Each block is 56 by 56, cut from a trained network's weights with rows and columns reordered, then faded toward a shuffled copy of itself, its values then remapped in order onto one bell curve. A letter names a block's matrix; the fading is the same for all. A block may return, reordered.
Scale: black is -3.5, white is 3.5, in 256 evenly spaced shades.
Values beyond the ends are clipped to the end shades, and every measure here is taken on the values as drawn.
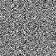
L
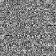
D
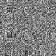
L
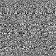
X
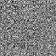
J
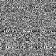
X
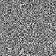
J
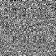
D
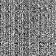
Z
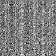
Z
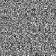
J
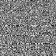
X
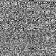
D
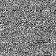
X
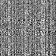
Z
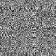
J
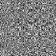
J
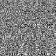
D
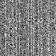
Z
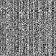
Z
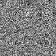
L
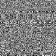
X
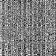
Z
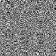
J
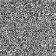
X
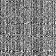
Z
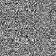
J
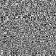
D
